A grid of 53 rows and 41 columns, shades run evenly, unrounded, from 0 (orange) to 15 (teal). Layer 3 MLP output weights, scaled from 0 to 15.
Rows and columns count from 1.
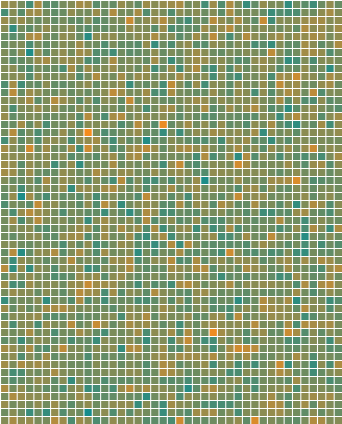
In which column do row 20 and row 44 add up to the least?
30
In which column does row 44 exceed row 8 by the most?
6
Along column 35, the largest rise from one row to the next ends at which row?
43
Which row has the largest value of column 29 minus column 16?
20
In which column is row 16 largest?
36
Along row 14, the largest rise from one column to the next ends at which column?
26
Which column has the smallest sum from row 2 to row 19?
37
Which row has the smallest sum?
19
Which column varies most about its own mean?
11
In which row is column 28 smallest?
32
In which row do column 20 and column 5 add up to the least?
16
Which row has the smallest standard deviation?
22
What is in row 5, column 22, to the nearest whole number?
10
